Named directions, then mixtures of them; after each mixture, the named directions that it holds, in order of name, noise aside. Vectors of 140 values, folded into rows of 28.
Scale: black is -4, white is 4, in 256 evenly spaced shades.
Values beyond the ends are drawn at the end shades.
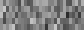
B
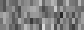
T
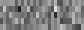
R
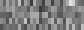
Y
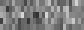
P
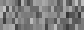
B.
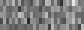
P, R, Y.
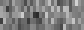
P.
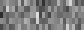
B, P, Y.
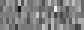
R, T, Y.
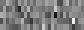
R, T.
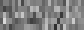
B, P, T.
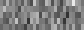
B, R, Y.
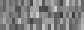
T, Y.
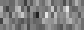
P, R.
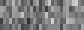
P, Y.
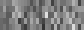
P, T, Y.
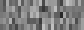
T, Y.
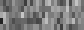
P, T.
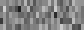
R.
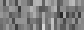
B, T, Y.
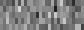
R, Y.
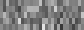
T.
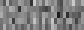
B, T, Y.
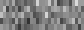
B, P, R.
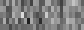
P, Y.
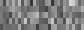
Y.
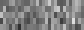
P, R.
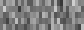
B, R, Y.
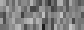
P, T.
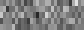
B, P.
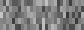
B, T.
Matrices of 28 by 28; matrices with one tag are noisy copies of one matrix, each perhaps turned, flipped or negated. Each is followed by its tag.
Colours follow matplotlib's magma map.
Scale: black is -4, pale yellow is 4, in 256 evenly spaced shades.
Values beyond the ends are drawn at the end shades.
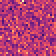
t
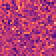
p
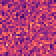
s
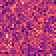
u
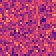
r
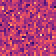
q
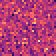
u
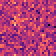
r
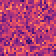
p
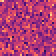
u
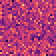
t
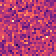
u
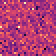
r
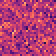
u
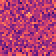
p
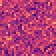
p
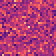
t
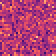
t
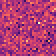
q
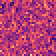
u
